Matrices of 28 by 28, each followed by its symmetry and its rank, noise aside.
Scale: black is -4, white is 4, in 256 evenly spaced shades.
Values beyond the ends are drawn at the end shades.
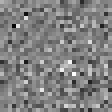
symmetric, rank six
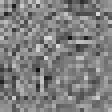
symmetric, rank six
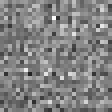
no symmetry, rank six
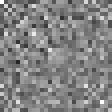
symmetric, rank six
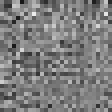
no symmetry, rank six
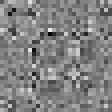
symmetric, rank five
